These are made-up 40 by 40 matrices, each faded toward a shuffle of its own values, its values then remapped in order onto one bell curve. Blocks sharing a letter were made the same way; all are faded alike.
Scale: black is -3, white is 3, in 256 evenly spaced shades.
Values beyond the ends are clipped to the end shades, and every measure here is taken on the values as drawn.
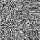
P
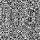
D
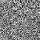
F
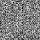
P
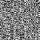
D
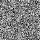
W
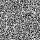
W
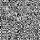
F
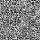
D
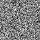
W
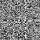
F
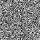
W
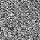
D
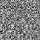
P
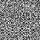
P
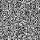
P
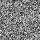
W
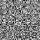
D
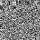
D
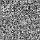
F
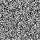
W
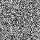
W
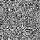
P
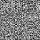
P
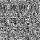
D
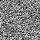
W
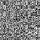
F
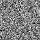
W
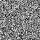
W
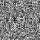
F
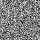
W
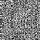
D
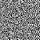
P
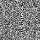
F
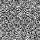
P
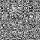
D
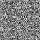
P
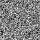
W
